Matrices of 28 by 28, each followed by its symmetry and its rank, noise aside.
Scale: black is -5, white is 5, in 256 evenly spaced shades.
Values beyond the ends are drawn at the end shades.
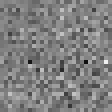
no symmetry, rank seven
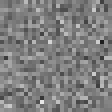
antisymmetric, rank six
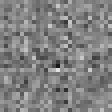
no symmetry, rank six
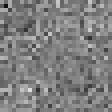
symmetric, rank five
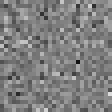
no symmetry, rank six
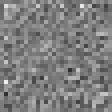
symmetric, rank six
